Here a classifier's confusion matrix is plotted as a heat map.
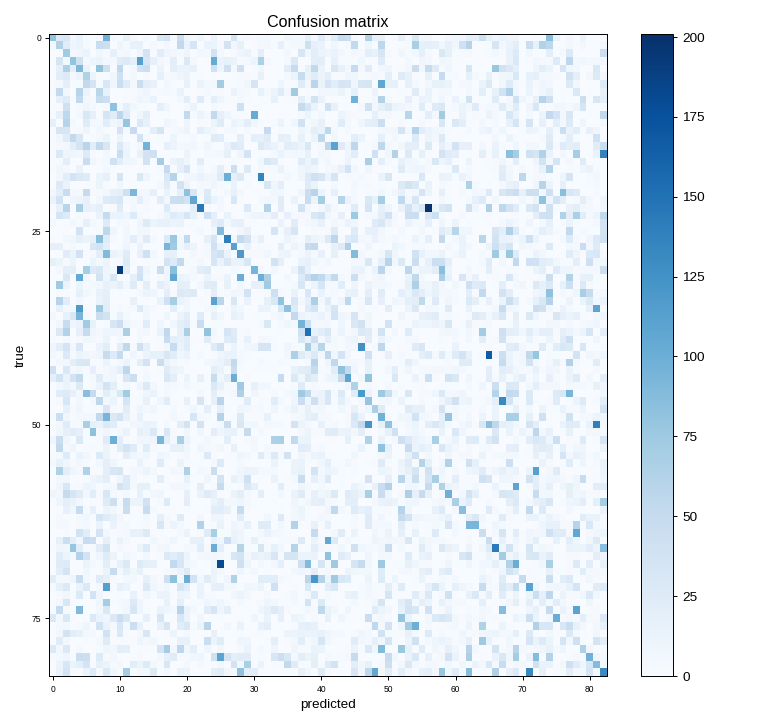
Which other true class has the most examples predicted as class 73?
21
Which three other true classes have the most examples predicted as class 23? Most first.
38, 76, 78
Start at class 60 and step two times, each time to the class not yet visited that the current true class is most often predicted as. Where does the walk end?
71
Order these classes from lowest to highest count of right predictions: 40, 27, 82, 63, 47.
40, 47, 63, 27, 82
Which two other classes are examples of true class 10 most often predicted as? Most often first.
30, 58
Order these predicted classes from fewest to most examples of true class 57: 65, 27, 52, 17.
17, 27, 65, 52
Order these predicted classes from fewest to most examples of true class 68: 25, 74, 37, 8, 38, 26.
26, 8, 37, 74, 38, 25
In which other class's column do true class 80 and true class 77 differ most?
25
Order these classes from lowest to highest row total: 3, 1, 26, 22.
3, 1, 26, 22
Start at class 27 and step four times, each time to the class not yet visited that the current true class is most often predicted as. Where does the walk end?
64
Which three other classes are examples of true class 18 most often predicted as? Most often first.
31, 26, 70
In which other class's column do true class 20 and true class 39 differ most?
12
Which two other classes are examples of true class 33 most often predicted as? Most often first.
74, 79
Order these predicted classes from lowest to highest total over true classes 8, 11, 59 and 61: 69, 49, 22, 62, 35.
35, 22, 62, 69, 49
